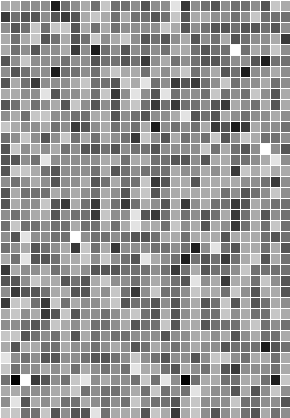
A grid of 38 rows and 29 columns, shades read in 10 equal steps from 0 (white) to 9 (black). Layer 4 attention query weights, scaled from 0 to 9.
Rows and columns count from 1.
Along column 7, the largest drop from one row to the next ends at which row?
3
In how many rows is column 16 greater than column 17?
16
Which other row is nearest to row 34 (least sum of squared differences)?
31
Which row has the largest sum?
6
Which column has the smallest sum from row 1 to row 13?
11
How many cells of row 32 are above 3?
22
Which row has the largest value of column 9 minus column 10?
38
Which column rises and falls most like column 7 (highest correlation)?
1
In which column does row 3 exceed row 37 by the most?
2
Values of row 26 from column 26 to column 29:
5 2 4 6
